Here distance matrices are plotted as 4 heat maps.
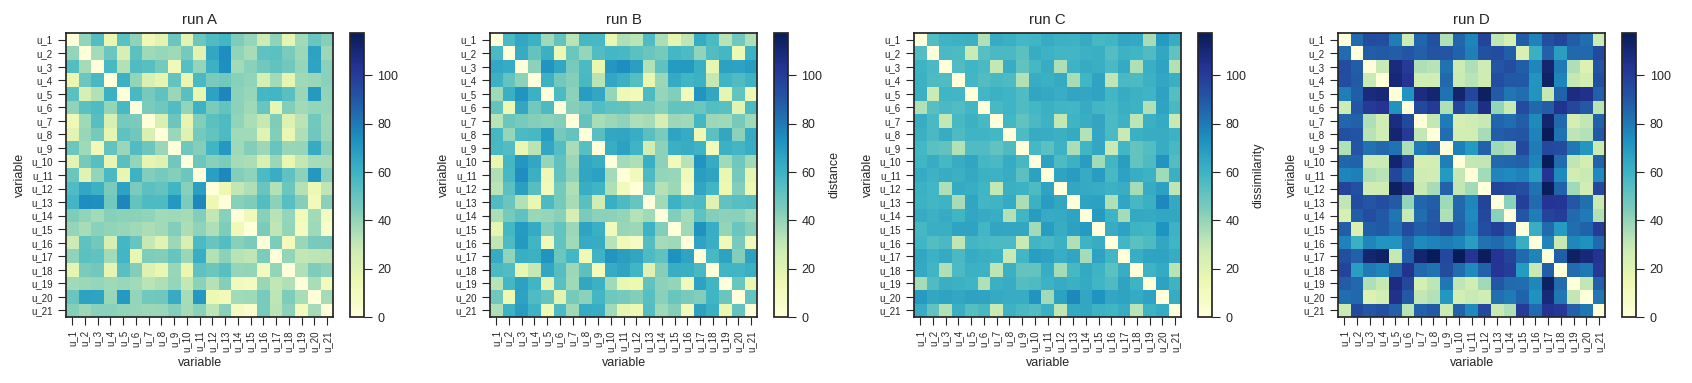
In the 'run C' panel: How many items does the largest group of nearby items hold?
5
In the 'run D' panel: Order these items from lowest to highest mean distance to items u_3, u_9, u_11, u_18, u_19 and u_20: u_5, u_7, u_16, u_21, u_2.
u_7, u_16, u_21, u_2, u_5
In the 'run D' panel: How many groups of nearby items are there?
5
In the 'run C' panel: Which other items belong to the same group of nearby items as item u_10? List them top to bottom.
u_15
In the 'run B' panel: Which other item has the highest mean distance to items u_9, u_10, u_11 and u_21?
u_17
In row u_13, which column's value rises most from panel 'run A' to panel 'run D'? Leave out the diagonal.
u_12
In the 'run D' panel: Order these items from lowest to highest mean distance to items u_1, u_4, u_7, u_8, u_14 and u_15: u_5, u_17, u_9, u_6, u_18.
u_9, u_6, u_18, u_5, u_17
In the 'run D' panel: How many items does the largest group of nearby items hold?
9
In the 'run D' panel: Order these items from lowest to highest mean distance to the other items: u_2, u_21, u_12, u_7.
u_7, u_12, u_21, u_2
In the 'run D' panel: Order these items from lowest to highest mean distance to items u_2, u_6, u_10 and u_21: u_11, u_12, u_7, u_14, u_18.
u_14, u_11, u_7, u_12, u_18
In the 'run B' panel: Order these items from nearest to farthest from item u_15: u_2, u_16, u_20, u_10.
u_10, u_16, u_20, u_2
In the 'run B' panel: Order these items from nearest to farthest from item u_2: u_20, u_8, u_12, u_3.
u_20, u_8, u_12, u_3
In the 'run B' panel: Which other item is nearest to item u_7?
u_14
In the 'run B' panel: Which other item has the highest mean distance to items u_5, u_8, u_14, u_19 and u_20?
u_3
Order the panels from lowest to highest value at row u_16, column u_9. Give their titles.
run C, run A, run B, run D
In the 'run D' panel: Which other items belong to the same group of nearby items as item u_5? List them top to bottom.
u_17
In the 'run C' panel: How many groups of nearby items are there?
7
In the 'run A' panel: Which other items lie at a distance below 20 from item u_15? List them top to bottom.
u_14, u_19, u_21
